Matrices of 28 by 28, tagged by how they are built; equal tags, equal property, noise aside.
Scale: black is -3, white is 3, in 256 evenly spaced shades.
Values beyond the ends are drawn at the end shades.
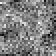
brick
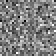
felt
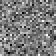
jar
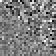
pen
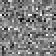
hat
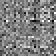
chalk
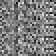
felt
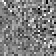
pen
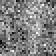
brick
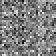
felt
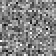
jar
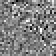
pen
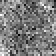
brick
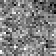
brick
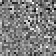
pen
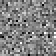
hat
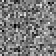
felt
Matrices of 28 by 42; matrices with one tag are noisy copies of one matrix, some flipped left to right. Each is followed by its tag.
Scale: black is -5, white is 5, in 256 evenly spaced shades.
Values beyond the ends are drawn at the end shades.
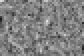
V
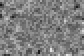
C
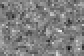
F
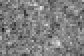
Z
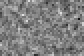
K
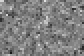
V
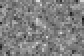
V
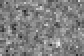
Z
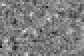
F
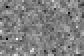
C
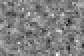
F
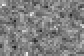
F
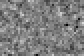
K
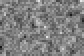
V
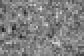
Z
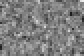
V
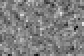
K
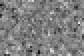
C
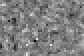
F
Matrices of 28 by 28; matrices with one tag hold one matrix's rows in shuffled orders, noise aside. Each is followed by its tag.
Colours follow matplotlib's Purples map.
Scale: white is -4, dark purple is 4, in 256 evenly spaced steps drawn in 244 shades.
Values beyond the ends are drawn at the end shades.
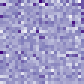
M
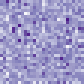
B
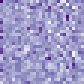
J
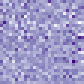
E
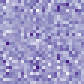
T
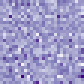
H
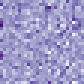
J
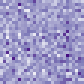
B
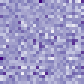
M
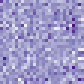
E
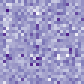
T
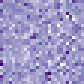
J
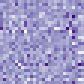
E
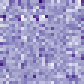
M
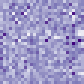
E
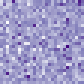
B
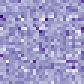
M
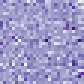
E
